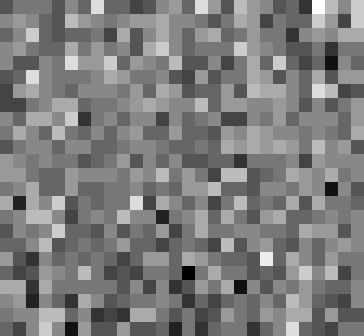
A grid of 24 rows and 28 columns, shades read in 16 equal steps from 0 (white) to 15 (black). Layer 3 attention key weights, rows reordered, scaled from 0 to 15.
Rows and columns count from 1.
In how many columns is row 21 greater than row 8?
17
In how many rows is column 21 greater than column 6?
9
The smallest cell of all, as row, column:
1, 25
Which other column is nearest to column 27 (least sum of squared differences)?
10
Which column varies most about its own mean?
26
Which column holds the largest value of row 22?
3
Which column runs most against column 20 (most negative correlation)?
23
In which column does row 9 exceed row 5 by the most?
7
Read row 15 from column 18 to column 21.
8 4 9 8
